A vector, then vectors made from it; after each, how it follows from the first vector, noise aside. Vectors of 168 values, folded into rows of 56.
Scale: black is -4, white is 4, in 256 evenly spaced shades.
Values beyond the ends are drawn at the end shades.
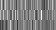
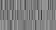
negated, shrunk.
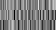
reversed, negated.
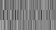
negated, shrunk.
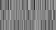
wrapped around, negated, shrunk.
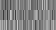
negated, partly zeroed.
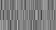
negated, shrunk.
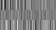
negated, partly zeroed.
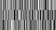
reversed, negated.
